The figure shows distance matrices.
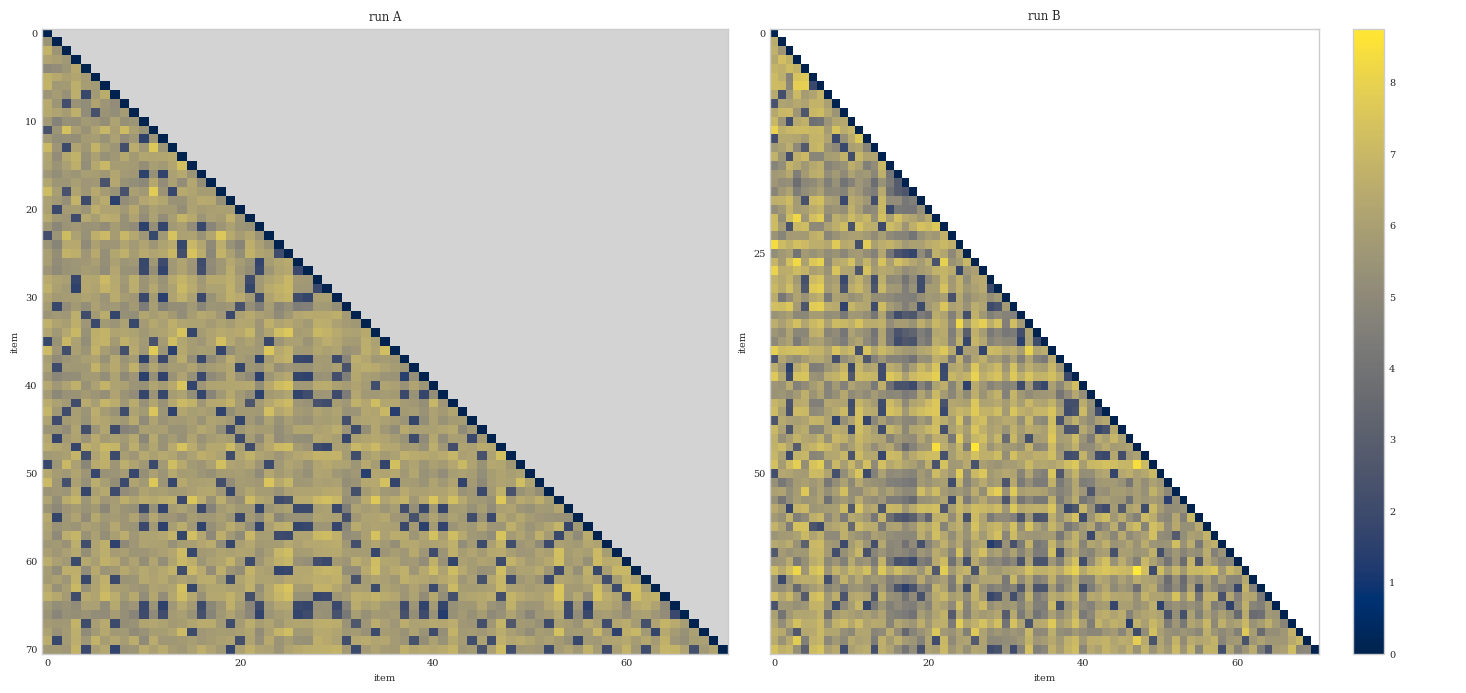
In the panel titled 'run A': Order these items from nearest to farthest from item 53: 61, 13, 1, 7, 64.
61, 1, 7, 13, 64
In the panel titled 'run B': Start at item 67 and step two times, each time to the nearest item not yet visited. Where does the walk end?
33
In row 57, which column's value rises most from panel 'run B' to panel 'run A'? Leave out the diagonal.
41
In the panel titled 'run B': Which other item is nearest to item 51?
53
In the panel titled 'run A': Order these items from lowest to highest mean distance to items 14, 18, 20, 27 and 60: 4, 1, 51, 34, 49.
1, 51, 4, 49, 34
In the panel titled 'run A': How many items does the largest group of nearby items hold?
14
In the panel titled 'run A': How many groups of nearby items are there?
10
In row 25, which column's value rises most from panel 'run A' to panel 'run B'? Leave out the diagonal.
61
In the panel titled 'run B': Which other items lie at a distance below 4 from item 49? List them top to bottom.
21, 26, 61, 69
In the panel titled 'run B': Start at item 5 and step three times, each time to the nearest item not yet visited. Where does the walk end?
10
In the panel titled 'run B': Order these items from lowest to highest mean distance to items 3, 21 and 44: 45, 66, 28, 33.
28, 66, 45, 33
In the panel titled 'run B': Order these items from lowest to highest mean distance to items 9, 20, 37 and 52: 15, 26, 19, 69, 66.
15, 19, 66, 69, 26
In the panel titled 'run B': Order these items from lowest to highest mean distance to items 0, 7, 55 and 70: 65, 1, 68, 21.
65, 1, 68, 21
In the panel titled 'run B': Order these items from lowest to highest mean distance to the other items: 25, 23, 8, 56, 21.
25, 23, 8, 56, 21
